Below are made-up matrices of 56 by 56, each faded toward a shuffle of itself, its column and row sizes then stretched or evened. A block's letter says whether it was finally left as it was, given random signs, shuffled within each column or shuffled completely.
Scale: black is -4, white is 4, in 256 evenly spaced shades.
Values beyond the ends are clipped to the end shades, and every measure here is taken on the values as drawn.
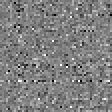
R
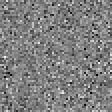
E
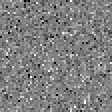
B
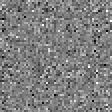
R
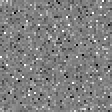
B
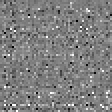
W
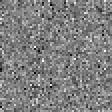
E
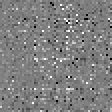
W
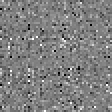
W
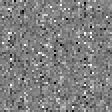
E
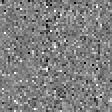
E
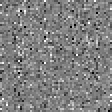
E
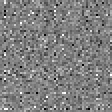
W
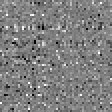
W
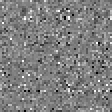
R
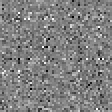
R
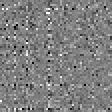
W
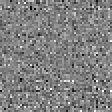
R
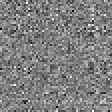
W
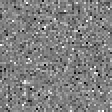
B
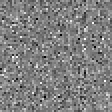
E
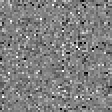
R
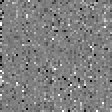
E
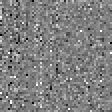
E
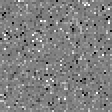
B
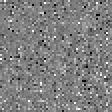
E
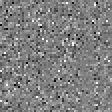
E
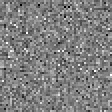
B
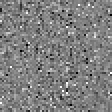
E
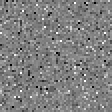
B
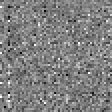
R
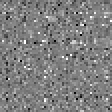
W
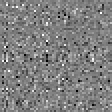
W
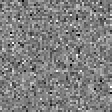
E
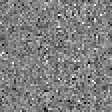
E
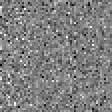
E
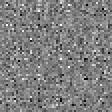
R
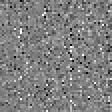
E
